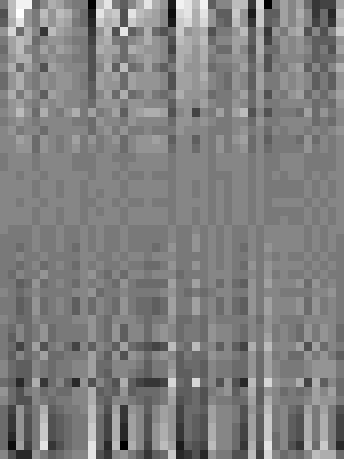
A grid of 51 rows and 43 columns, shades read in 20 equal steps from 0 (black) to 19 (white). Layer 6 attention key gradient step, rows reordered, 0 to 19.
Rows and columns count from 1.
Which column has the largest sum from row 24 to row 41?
34
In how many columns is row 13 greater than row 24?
19
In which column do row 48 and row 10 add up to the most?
6
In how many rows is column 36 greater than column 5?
26
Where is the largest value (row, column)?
2, 3
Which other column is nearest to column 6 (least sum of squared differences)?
15
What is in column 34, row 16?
7
